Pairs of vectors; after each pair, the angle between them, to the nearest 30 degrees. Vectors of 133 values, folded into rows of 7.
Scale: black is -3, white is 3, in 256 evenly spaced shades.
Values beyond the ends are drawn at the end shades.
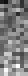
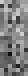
120 degrees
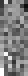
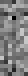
90 degrees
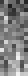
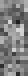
90 degrees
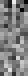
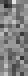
60 degrees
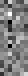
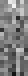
90 degrees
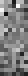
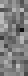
90 degrees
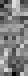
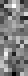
30 degrees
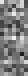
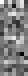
30 degrees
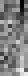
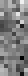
120 degrees
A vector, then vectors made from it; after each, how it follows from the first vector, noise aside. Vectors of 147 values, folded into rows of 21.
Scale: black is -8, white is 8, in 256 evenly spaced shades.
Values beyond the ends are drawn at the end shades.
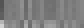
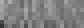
negated.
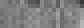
reversed, negated.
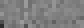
negated, partly zeroed.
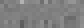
wrapped around, partly zeroed.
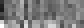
scaled up.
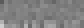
partly zeroed.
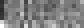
scaled up.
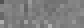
partly zeroed.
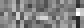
wrapped around, scaled up.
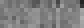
reversed, negated.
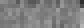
reversed, negated.
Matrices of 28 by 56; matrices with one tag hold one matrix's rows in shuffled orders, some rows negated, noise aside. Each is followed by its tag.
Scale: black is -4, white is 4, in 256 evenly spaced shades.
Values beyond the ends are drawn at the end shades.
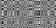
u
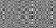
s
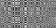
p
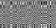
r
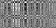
p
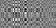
p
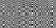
s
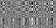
s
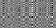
s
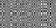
r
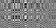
p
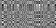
u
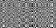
s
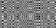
u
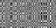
r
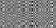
s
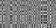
r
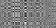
p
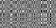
r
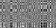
r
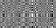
s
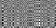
u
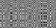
r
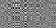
p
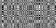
u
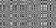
r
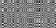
u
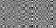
s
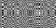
u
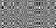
u
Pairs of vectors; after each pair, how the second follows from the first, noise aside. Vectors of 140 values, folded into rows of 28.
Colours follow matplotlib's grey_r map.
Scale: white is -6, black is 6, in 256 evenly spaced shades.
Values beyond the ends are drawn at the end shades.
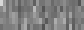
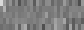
partly zeroed.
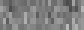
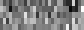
scaled up.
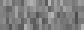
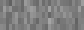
wrapped around, shrunk.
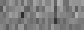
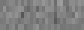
shrunk.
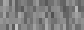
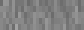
shrunk.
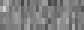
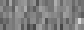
reversed.
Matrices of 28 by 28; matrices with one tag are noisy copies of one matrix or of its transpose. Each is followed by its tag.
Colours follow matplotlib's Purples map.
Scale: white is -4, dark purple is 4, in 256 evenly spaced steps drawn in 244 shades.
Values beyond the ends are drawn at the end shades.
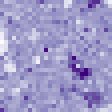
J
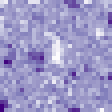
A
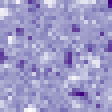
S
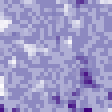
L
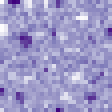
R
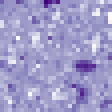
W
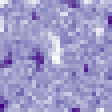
A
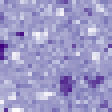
W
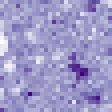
J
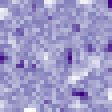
S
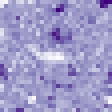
A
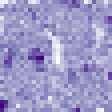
A
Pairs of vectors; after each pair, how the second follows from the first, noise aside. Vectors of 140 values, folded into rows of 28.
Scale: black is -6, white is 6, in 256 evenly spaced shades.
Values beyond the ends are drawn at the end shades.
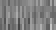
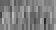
wrapped around, negated.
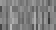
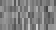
wrapped around, negated.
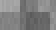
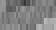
reversed, partly zeroed.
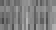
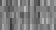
wrapped around, negated.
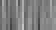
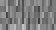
sign-scrambled.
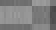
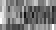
reversed, negated, scaled up.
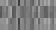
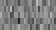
sign-scrambled.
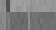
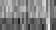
reversed, negated, scaled up.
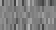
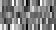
reversed, negated, scaled up.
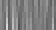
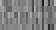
wrapped around, negated.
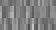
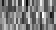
reversed, scaled up.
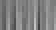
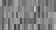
sign-scrambled.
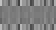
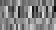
wrapped around, negated, scaled up.
